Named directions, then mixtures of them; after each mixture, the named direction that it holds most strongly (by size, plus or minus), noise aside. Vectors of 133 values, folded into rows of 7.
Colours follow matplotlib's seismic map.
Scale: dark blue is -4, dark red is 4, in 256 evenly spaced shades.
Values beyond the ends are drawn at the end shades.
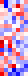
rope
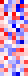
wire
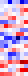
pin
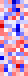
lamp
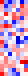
pin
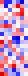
rope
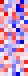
wire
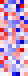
wire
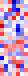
lamp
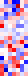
lamp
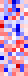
lamp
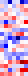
pin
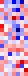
lamp
